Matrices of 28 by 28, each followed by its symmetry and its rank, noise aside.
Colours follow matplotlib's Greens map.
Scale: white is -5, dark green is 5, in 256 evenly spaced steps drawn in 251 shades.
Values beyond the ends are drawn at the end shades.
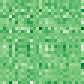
no symmetry, rank three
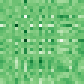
antisymmetric, rank two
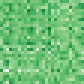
no symmetry, rank four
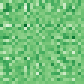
no symmetry, rank three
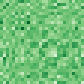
symmetric, rank four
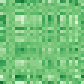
no symmetry, rank two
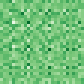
no symmetry, rank three
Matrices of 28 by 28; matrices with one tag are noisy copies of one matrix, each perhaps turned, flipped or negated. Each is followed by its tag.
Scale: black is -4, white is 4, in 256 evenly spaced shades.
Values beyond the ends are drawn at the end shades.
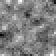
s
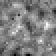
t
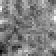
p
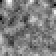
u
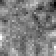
p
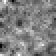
u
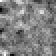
u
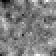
p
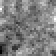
p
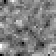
u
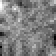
p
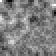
u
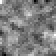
s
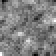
s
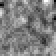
u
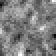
s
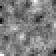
s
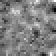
u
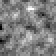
t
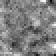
u
